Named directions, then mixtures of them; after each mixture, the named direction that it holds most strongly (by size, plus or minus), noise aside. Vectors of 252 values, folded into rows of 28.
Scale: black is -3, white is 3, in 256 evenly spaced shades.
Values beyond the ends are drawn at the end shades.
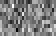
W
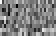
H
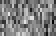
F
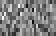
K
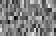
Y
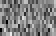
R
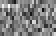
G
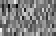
G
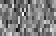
W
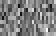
K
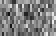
F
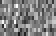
H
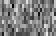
F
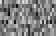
H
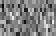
F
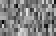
F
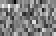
G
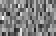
K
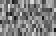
Y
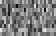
H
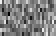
F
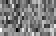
W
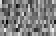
H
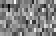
G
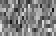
W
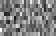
Y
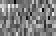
G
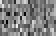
R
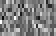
K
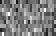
F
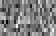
H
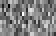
G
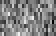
F
